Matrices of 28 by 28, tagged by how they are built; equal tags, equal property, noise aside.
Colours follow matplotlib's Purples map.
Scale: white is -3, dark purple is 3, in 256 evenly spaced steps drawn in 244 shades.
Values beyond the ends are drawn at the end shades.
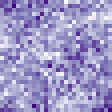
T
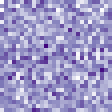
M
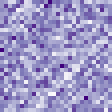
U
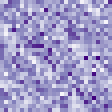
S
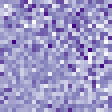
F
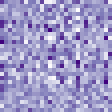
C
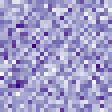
U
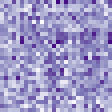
M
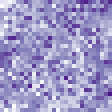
T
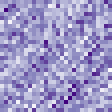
U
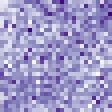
T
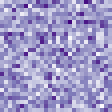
M
